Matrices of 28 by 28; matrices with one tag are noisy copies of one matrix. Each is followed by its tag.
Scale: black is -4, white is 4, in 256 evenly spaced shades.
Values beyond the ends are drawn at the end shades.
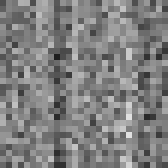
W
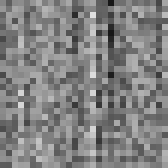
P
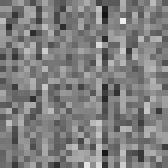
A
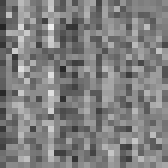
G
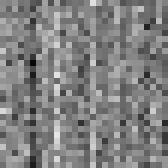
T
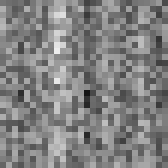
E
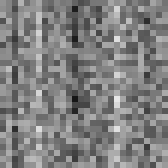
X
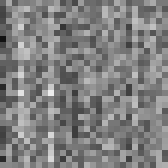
G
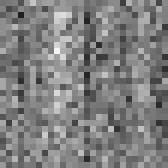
E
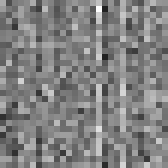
A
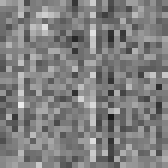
P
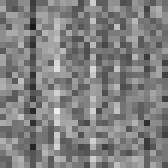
T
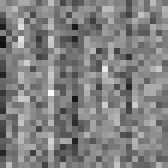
G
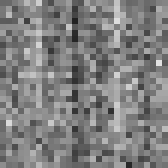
X
